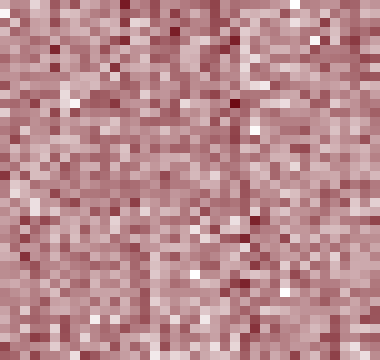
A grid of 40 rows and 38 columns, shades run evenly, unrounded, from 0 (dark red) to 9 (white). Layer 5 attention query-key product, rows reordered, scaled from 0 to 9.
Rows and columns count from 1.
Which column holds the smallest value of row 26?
22
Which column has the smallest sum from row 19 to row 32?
14
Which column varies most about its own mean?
26
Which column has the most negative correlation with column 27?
24
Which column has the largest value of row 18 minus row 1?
13
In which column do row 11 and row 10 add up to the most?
7
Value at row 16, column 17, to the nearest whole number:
5
